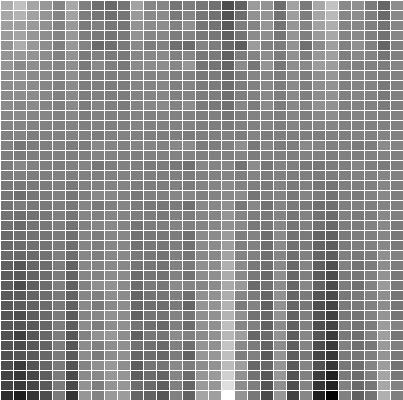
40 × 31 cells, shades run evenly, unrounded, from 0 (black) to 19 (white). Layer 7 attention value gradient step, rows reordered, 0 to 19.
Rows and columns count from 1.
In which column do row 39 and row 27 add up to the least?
26
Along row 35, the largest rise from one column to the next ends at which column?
27
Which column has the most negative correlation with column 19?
20
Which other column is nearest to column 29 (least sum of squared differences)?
5
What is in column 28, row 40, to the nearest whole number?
7
